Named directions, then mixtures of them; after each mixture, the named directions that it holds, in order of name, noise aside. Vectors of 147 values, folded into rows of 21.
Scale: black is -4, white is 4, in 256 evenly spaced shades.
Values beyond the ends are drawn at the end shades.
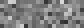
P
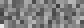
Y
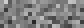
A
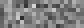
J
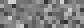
P.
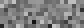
A, P.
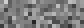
A.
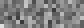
J, Y.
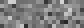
P.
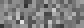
J, Y.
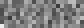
Y.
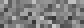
A.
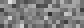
J, P.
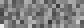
Y.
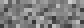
A.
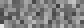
Y.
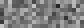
J, Y.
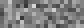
J.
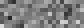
P, Y.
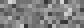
P.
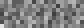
Y.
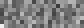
Y.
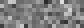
P.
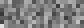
Y.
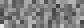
Y.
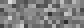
J, P.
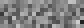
A, Y.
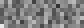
Y.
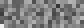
Y.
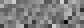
A, P.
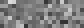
P.
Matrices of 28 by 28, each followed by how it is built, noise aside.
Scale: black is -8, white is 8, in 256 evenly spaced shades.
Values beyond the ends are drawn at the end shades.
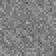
Toeplitz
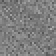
Toeplitz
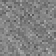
Toeplitz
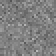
Toeplitz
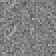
repeating rows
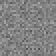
repeating rows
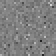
sparse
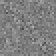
banded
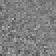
lower triangular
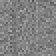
repeating rows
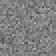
noise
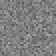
noise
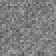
Hankel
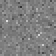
sparse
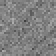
Hankel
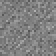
Hankel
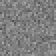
noise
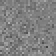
lower triangular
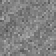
Hankel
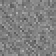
Toeplitz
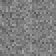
repeating rows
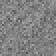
Hankel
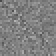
banded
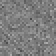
Toeplitz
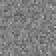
noise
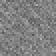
Toeplitz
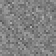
Toeplitz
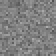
noise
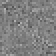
banded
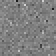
sparse
